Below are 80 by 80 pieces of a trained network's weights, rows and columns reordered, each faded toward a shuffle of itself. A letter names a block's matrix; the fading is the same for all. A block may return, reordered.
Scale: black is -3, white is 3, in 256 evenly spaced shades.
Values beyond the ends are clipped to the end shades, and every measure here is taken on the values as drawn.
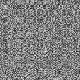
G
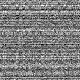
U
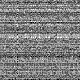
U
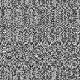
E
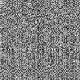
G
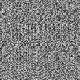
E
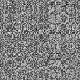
E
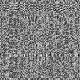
G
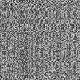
E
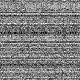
U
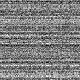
U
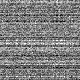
U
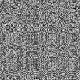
E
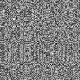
G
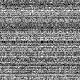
U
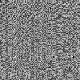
G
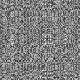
G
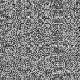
E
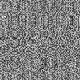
E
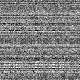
U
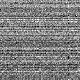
U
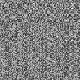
G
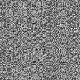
E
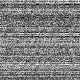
U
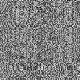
E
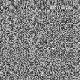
E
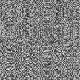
E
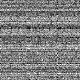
U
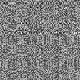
G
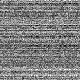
U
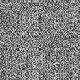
G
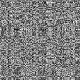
G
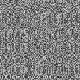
E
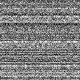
U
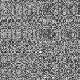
G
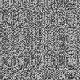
E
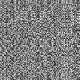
G
